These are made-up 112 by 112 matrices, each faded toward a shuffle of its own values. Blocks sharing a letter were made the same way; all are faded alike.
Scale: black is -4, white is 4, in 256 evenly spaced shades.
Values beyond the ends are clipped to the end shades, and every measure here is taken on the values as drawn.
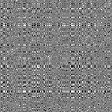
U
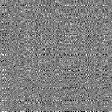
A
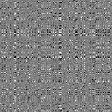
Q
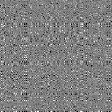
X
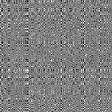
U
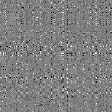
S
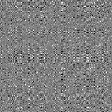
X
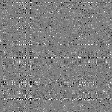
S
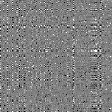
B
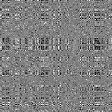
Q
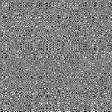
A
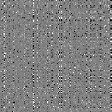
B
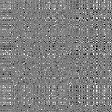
Q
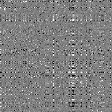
S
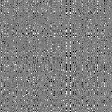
B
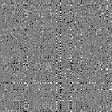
S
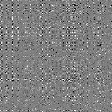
B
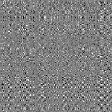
X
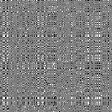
U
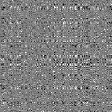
X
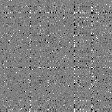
S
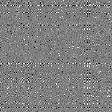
S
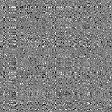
X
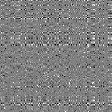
Q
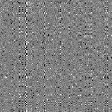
B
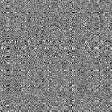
A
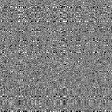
A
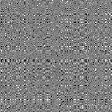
Q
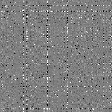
S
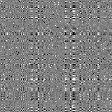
U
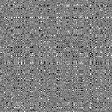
X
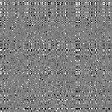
Q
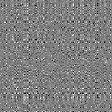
Q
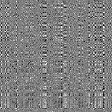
U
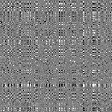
U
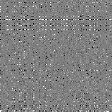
S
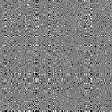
Q
